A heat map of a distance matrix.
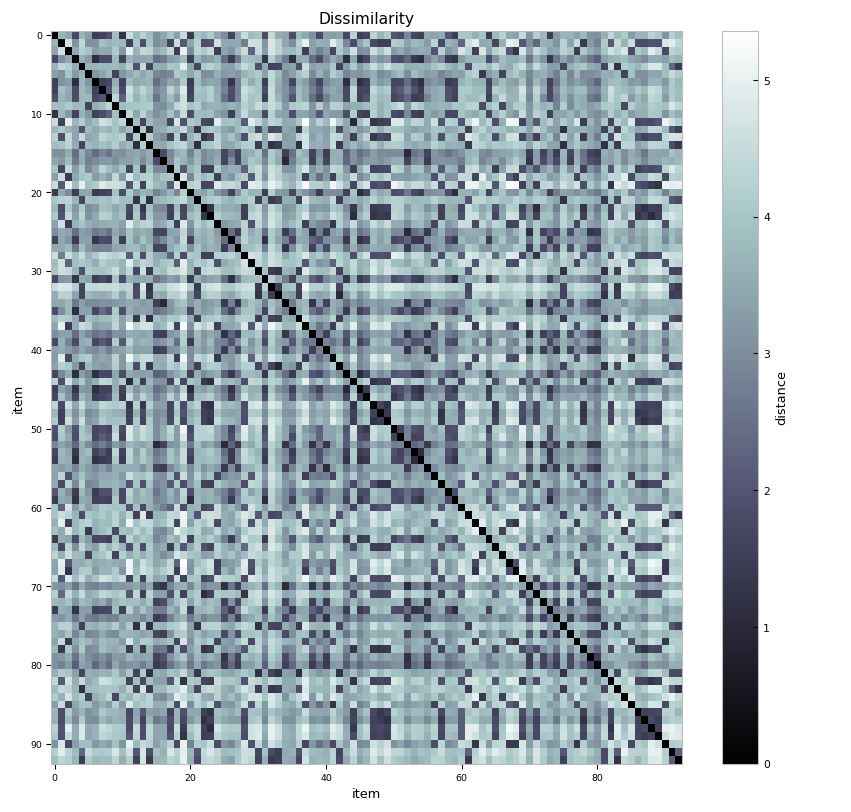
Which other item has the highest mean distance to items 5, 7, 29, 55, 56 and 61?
19
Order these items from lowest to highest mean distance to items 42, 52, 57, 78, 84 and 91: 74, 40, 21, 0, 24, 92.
74, 40, 21, 92, 0, 24
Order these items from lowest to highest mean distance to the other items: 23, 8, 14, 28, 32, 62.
8, 23, 14, 28, 62, 32
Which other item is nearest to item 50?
46
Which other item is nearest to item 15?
52
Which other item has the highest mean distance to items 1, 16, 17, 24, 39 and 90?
32
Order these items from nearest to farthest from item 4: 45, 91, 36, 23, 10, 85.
36, 91, 45, 10, 85, 23
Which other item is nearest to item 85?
41
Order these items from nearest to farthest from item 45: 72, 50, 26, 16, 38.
26, 50, 38, 16, 72
